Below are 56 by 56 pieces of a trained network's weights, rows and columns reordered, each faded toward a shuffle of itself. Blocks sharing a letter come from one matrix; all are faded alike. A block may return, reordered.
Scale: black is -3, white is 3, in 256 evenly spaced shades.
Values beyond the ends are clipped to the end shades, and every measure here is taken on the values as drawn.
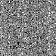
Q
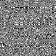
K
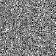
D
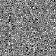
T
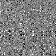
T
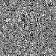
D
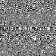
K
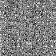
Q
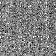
Q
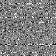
K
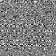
K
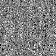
Q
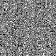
Q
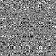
K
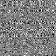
K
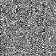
D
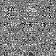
K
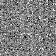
Q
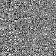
T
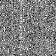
Q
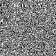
T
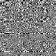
K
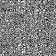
Q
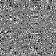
K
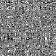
K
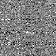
T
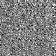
Q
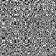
K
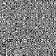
K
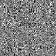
D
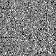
Q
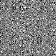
D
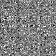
Q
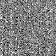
Q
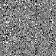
D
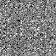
Q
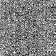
Q
